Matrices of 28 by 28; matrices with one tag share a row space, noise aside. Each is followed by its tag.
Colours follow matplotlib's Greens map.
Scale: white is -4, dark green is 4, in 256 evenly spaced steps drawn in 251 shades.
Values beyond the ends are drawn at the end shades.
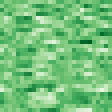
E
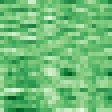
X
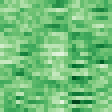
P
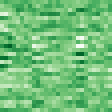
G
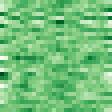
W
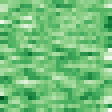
W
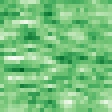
X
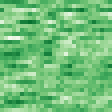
X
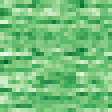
G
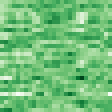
G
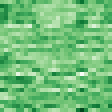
G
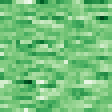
E
